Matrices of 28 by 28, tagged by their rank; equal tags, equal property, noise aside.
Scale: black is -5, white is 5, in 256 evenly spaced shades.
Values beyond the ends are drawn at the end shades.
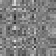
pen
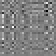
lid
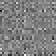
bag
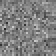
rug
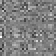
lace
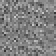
lace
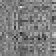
bag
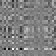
lid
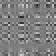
lid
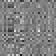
pen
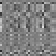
lid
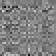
pen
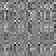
pen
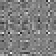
bag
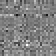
bag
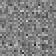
lace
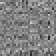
lace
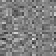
pen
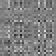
lid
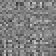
bag
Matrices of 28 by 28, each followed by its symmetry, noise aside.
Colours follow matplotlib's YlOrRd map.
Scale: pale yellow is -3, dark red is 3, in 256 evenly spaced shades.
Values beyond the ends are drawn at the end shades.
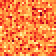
symmetric across the other diagonal.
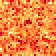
mirrored left to right.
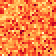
symmetric.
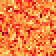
symmetric.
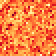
symmetric.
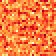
mirrored top to bottom.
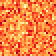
mirrored top to bottom.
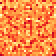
mirrored left to right.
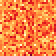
mirrored top to bottom.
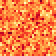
symmetric across the other diagonal.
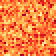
symmetric.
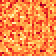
mirrored top to bottom.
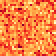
mirrored top to bottom.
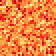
symmetric.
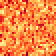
mirrored top to bottom.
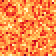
symmetric.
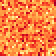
symmetric.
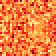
mirrored top to bottom.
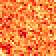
symmetric across the other diagonal.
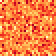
mirrored top to bottom.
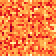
mirrored top to bottom.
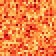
symmetric.
